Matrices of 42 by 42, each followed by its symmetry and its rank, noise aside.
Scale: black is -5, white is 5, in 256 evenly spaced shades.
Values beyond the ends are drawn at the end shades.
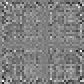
no symmetry, rank four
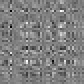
no symmetry, rank three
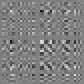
symmetric, rank two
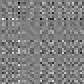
antisymmetric, rank two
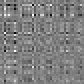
antisymmetric, rank two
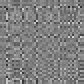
no symmetry, rank three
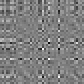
antisymmetric, rank two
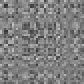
symmetric, rank three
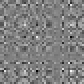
symmetric, rank three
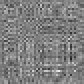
antisymmetric, rank four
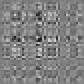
symmetric, rank two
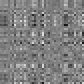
no symmetry, rank three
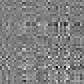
no symmetry, rank four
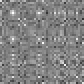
symmetric, rank four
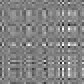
no symmetry, rank two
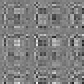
no symmetry, rank two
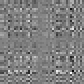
antisymmetric, rank two
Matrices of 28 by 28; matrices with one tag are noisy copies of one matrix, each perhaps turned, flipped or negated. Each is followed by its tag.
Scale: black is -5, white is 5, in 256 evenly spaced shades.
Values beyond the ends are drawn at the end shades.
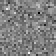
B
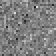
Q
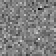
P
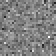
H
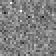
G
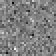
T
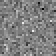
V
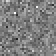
Q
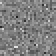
P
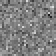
T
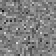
G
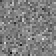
G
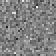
Q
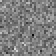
T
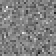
V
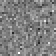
G
